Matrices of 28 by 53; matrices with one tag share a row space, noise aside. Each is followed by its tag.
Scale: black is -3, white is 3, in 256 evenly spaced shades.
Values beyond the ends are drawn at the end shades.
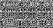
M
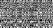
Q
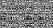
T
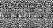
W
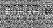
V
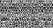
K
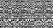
W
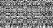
V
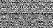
K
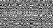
Q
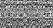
V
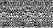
T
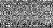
V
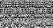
W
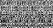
K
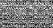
T
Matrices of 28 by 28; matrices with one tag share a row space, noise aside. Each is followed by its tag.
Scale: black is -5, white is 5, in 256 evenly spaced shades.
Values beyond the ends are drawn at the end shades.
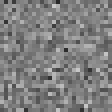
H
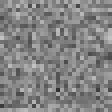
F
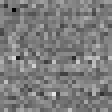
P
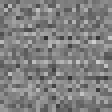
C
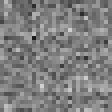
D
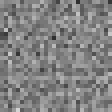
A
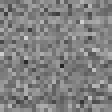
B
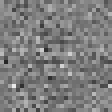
P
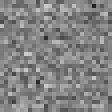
P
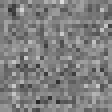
P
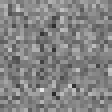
A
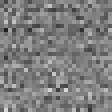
H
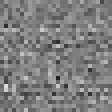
H
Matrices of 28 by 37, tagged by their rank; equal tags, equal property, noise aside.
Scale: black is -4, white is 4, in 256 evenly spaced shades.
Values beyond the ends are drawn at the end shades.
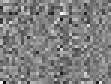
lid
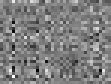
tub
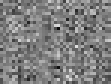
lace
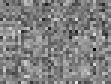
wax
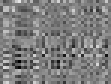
tub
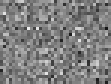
wax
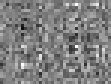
lace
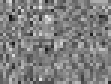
lace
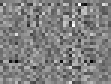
lace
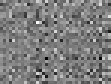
lace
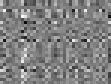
tub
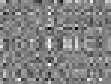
tub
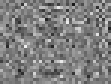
lid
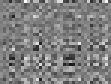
tub
